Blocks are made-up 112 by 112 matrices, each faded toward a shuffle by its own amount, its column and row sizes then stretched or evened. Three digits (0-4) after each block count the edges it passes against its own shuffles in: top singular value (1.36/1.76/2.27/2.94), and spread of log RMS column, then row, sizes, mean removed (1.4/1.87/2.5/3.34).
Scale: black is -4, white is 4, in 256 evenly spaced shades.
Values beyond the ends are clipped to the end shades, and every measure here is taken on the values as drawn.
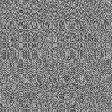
4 1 0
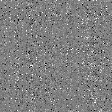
0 3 1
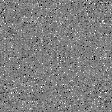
2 1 1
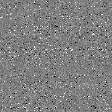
1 2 2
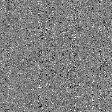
0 3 0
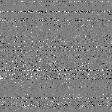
2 1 4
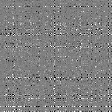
4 3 4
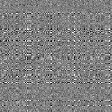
4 3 4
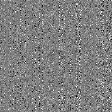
1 4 1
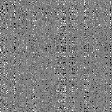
3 4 2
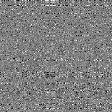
3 0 3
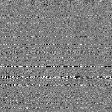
3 1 4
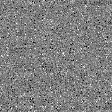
2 2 0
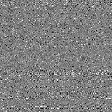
3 0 3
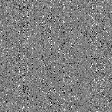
2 3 0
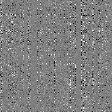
2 4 2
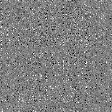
0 3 2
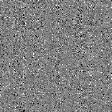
2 3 1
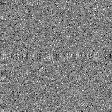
2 0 1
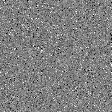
1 1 0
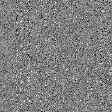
0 3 0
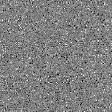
2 1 1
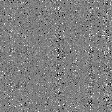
1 3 1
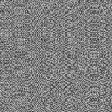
4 2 0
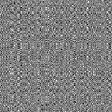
4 3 1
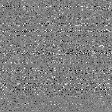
2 1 4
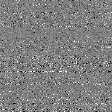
1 0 4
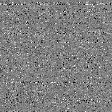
0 1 3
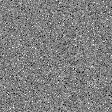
1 0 1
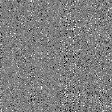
2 3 0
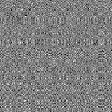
4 0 3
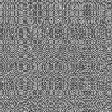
4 1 0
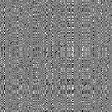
4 4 0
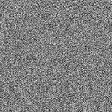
3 1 1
